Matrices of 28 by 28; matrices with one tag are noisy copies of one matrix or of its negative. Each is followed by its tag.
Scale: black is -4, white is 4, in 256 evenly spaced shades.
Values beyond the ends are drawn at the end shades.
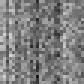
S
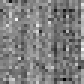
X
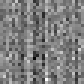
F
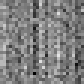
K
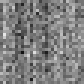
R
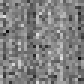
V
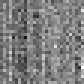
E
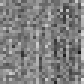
X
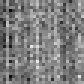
S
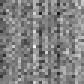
K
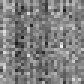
R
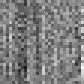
E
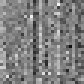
K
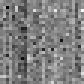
E
